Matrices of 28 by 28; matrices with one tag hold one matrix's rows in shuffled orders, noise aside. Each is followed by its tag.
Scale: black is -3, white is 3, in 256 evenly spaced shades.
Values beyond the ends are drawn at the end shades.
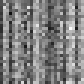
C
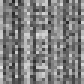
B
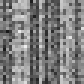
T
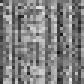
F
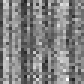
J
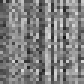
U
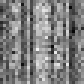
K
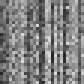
U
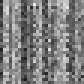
J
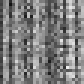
C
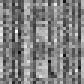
B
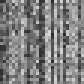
U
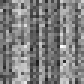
T
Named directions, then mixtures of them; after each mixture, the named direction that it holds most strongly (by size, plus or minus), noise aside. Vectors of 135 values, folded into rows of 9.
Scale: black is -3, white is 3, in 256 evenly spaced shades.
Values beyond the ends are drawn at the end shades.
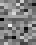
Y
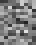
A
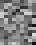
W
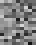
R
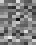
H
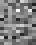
Y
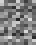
H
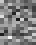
H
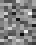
A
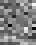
Y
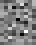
A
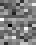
Y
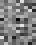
Y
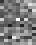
R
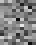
R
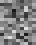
R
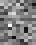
Y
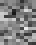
R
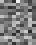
H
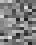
R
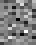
A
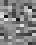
R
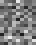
H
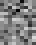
W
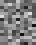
H
